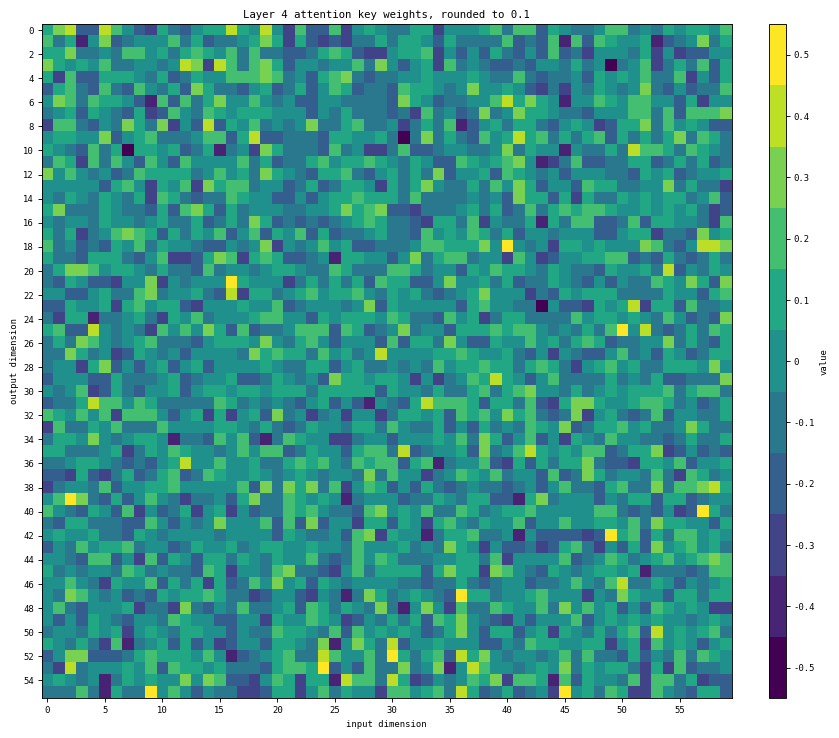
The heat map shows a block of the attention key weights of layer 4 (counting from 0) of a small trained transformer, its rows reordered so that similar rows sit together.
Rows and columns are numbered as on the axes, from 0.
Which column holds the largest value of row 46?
50
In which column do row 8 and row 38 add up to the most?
23
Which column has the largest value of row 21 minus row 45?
16
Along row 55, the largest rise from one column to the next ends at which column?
45
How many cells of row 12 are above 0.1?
8
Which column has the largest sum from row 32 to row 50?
36
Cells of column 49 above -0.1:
39
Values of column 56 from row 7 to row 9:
0.2 0.1 -0.1
